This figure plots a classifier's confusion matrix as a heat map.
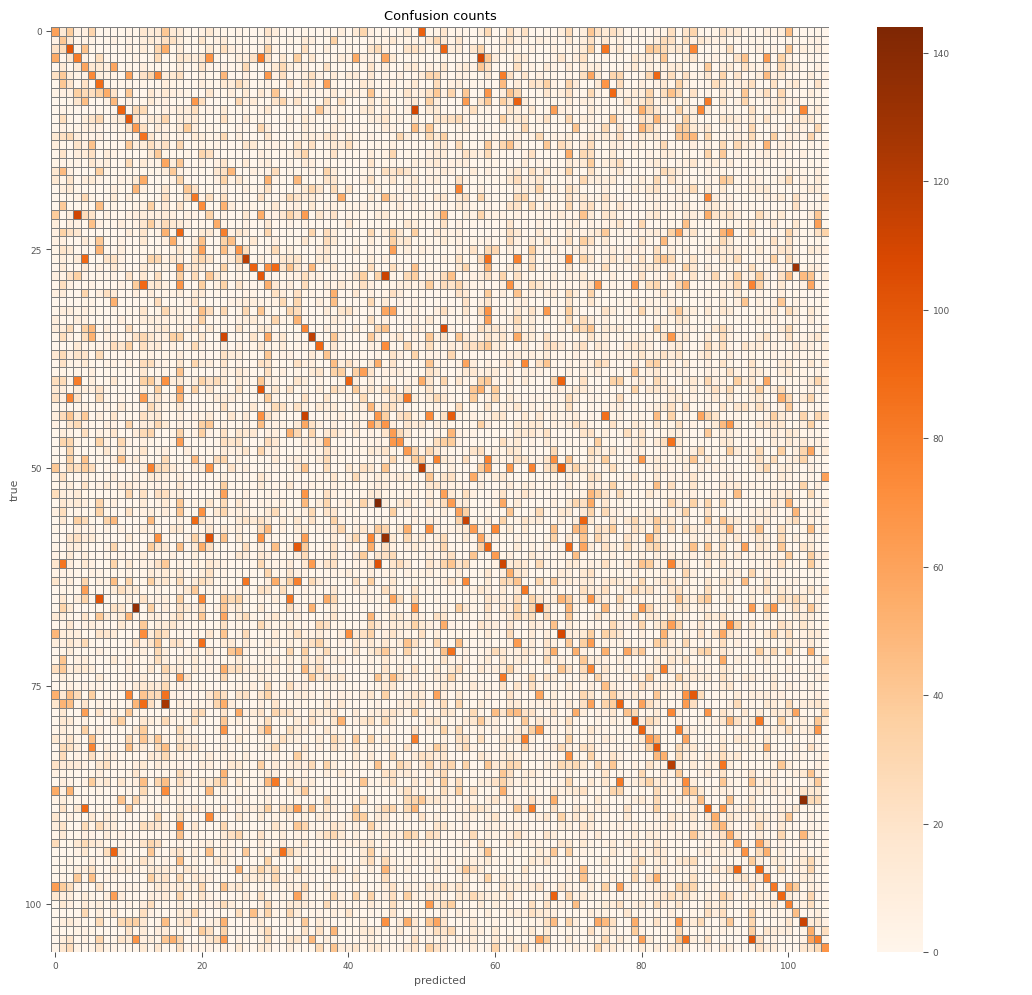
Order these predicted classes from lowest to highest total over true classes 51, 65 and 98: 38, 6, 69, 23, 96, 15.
96, 15, 38, 69, 23, 6
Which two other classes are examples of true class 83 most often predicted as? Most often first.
70, 82
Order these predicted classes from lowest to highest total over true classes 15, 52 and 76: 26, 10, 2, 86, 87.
26, 2, 86, 10, 87
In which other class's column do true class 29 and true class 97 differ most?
12
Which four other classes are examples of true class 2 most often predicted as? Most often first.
53, 75, 87, 15
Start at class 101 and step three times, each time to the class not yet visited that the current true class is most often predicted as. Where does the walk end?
38
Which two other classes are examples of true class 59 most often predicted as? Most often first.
33, 70
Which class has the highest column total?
23
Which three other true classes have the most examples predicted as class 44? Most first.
54, 61, 38
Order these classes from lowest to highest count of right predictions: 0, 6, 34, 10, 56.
0, 34, 6, 10, 56
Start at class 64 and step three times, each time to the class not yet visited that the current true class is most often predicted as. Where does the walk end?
63
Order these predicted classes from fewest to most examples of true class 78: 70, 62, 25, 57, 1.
70, 1, 57, 62, 25
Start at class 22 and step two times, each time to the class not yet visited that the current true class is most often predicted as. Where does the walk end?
95
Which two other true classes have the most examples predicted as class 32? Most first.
65, 46
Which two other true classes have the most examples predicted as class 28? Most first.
41, 3
